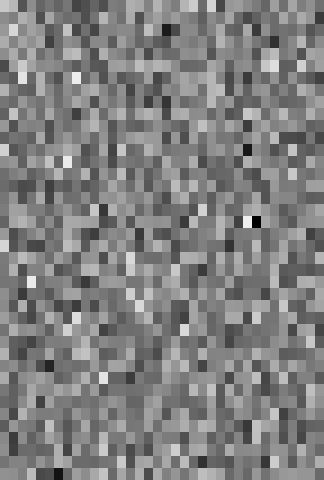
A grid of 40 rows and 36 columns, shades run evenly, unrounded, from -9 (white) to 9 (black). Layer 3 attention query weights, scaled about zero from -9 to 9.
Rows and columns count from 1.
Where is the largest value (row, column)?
19, 29
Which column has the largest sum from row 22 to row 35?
33
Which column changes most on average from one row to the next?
9
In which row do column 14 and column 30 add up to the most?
32
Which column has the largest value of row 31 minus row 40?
23
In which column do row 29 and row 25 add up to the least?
15
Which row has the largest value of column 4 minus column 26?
27
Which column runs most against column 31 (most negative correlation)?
1
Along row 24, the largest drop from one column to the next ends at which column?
4
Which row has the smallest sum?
6
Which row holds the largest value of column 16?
20
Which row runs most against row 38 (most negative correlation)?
3
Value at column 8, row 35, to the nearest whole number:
2
